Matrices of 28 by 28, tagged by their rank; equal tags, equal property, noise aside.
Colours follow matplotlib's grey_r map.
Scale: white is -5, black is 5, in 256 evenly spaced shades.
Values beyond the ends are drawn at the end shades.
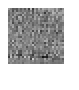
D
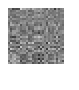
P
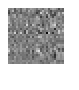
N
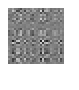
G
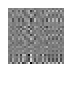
G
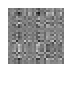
G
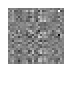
P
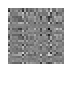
G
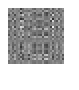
G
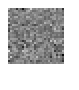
D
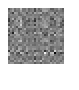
N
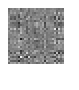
P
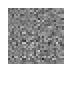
D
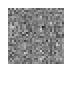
D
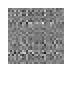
P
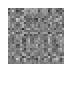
P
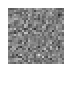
D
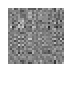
N
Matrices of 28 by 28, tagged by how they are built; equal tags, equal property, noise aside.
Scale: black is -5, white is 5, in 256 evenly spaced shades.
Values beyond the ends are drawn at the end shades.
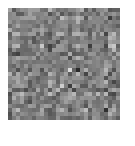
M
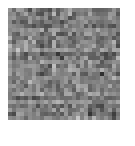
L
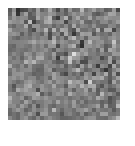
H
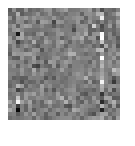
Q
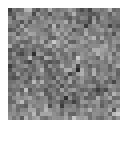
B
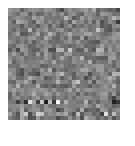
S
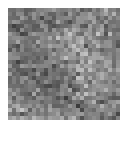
B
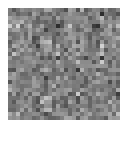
M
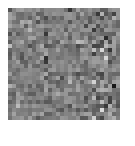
Q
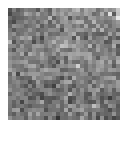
B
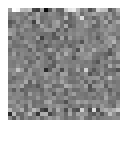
S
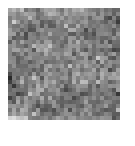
B
